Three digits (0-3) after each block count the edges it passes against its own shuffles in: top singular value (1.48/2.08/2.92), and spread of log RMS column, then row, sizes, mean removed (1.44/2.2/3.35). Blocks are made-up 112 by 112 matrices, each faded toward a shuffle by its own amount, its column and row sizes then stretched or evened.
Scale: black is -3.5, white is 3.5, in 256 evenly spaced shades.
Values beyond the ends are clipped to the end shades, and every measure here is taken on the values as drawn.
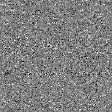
0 1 2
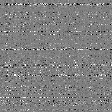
1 1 3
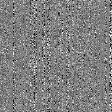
0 3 0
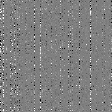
1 3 1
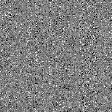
1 2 1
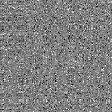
2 1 0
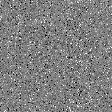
1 1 0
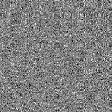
2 1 0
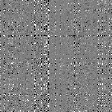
2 3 2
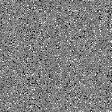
1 2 1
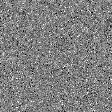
0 1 0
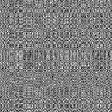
3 1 2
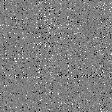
0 2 2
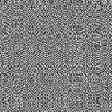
3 1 2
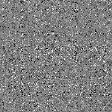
0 2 2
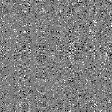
2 2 1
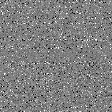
0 0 2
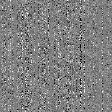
1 3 0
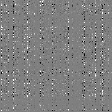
1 3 2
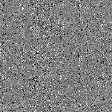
0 2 1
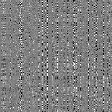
3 3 0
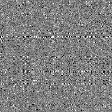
2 1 2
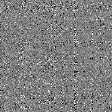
1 2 1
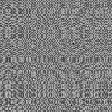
3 1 1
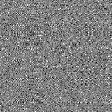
2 0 1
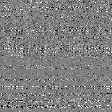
2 0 3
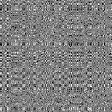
3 2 2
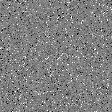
0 1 0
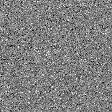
0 0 1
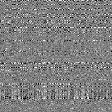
3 0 3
